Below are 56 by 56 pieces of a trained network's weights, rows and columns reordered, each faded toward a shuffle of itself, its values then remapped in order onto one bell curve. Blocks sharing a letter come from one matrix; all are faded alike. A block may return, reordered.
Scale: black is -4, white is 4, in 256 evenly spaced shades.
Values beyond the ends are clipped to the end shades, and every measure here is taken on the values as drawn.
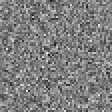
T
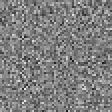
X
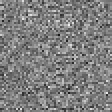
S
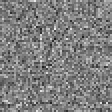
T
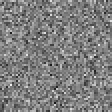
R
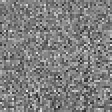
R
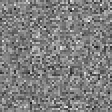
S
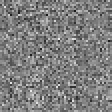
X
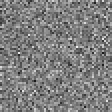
R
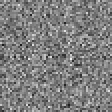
S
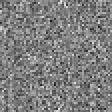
T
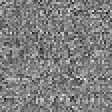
S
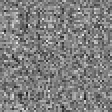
X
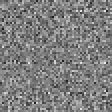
S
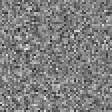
R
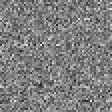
S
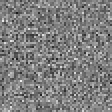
S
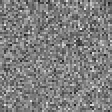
T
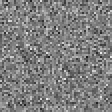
T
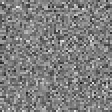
S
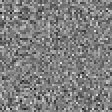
S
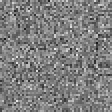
X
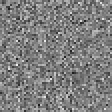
R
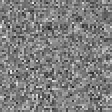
S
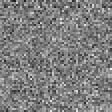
S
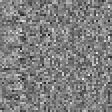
X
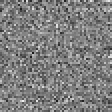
S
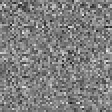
S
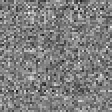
S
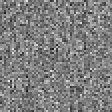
X
